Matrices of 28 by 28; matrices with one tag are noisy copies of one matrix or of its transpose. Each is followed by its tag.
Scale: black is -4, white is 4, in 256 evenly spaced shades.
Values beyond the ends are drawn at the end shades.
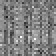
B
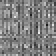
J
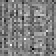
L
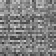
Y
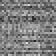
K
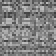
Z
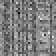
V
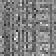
V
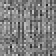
J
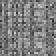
L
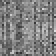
K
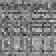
V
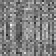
K
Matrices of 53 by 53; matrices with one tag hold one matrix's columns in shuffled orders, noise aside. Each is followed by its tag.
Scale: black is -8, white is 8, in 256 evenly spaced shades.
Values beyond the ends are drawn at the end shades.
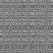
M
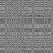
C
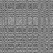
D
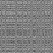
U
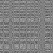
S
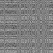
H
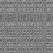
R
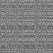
M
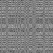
C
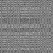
C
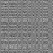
S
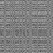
U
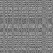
C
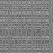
U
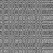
H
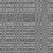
R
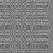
M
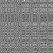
R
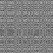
U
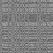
R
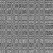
H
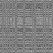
D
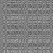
H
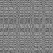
C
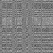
D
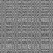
S
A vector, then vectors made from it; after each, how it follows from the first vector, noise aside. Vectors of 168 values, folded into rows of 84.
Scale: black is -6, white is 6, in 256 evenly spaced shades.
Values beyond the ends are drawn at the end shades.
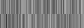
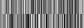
wrapped around, scaled up.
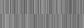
wrapped around, shrunk.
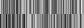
scaled up.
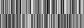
scaled up.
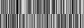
scaled up.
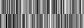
scaled up.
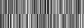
wrapped around, scaled up.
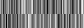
scaled up.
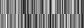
negated, scaled up.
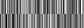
scaled up.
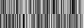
scaled up.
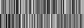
scaled up.
